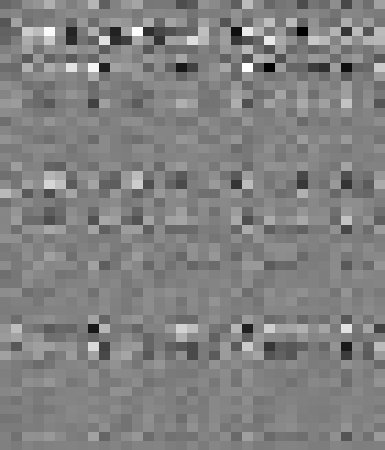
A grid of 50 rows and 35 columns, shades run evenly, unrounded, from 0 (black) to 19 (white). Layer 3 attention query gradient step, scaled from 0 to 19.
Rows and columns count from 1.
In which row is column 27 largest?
3
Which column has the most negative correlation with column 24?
26
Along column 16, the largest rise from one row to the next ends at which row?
5
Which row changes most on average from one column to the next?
4
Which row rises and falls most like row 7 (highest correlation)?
18
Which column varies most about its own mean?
32
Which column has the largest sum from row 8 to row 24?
7
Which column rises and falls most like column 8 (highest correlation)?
20
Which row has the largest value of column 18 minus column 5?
37
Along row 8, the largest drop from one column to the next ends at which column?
10
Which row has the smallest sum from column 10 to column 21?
8
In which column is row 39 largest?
9
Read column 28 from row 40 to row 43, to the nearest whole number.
10 10 9 9
